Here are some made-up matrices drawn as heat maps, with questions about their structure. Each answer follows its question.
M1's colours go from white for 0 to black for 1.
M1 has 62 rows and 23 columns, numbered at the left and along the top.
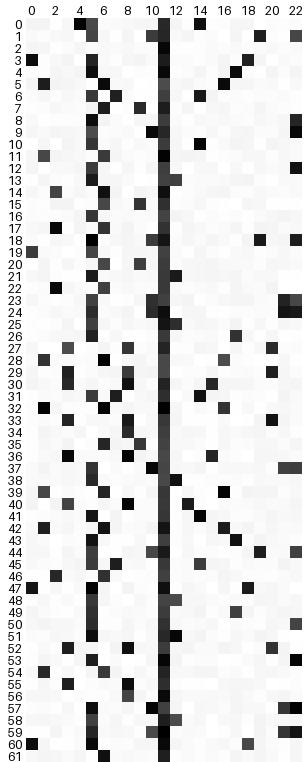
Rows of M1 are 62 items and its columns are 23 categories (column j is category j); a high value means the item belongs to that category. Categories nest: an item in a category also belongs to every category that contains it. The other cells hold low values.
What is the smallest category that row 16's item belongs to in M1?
5
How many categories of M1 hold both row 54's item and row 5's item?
3
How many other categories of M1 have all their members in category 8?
4
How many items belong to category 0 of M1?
4
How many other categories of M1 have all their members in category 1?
1
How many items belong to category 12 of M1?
7
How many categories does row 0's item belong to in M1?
4
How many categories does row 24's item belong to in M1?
5
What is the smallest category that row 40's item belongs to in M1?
13
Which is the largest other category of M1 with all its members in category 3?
20
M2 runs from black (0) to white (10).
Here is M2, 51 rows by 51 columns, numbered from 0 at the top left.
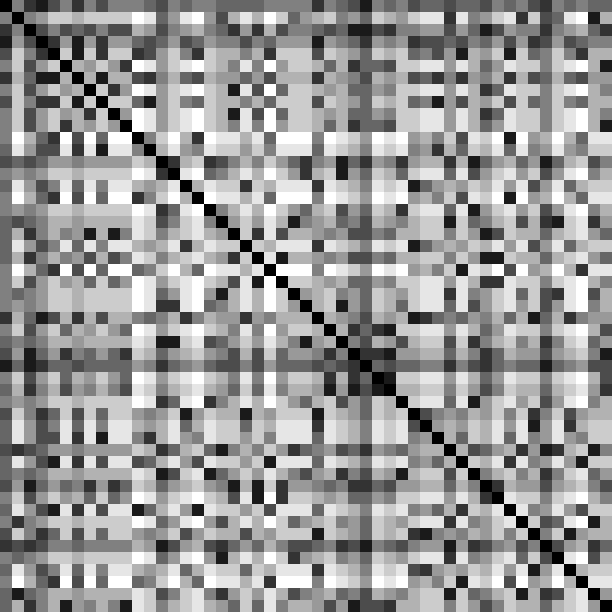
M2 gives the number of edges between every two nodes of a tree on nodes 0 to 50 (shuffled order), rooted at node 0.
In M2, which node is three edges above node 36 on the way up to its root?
3
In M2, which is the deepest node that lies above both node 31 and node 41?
2
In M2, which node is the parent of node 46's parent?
37
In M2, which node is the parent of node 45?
30
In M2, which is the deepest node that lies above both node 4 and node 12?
6
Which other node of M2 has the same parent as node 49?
18
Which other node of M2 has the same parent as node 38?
42
